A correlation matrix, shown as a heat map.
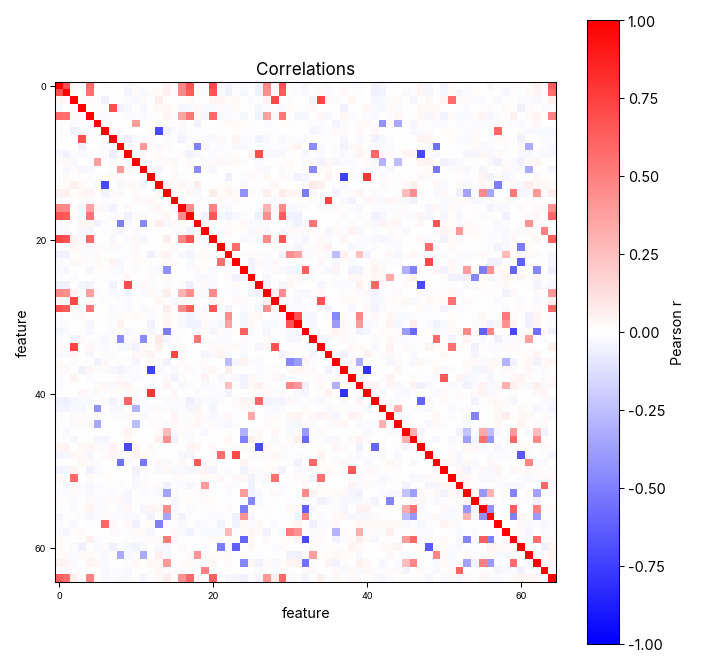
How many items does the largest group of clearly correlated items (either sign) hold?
10
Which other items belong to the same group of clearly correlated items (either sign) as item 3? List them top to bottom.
7
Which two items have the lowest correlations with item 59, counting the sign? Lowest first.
32, 24
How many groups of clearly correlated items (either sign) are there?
15
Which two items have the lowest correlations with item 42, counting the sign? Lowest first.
5, 10
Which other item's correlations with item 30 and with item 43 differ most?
31
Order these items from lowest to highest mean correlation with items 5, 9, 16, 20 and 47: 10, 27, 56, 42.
42, 56, 10, 27
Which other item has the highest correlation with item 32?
24
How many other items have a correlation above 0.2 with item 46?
5
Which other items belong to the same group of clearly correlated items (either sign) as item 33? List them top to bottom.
8, 11, 18, 49, 61
